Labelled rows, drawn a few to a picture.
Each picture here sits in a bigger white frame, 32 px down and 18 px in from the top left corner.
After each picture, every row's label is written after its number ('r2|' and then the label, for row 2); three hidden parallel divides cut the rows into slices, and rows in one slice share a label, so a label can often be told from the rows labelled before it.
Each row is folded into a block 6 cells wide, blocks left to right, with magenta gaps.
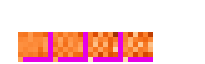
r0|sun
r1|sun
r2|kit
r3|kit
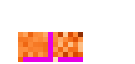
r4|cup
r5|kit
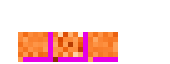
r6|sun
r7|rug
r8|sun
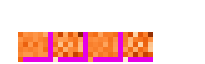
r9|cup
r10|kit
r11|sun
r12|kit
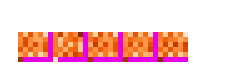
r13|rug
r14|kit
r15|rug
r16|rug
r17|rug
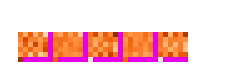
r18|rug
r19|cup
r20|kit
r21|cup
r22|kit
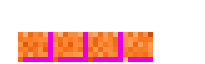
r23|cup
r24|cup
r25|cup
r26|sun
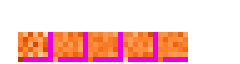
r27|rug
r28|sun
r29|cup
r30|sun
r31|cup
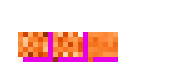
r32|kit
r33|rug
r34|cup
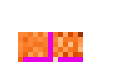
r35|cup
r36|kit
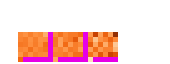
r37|cup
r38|sun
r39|kit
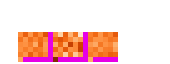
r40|sun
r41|rug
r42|sun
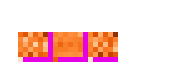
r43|kit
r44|cup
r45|kit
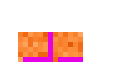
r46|sun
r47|cup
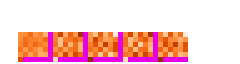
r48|cup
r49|kit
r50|rug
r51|kit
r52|rug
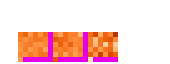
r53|sun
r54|cup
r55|kit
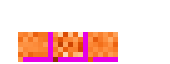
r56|sun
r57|rug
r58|cup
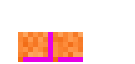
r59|cup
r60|cup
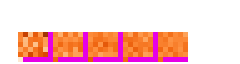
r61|kit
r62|cup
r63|cup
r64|cup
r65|cup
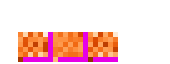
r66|rug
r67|sun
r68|rug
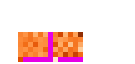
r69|cup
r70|kit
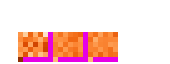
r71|rug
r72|sun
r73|sun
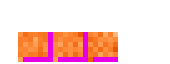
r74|sun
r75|sun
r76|cup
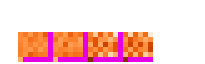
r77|sun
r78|sun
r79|rug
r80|rug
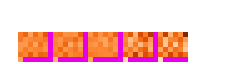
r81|sun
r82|sun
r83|sun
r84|kit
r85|kit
